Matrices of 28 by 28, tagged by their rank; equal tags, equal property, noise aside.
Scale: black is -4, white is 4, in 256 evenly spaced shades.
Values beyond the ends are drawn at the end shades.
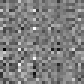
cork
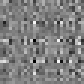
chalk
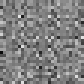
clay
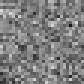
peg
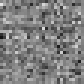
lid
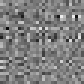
peg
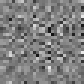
clay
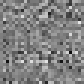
peg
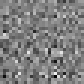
clay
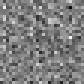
lid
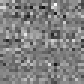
lid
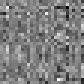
cork
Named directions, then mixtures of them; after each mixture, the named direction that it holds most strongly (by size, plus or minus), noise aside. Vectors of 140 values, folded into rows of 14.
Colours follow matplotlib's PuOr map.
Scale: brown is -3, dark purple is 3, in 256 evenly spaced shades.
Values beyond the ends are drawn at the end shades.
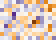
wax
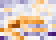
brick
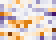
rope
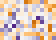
wax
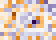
wax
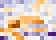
brick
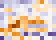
brick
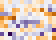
rope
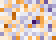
wax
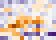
brick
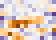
rope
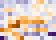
brick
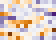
rope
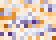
wax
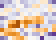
brick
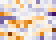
rope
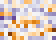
rope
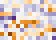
rope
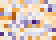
wax
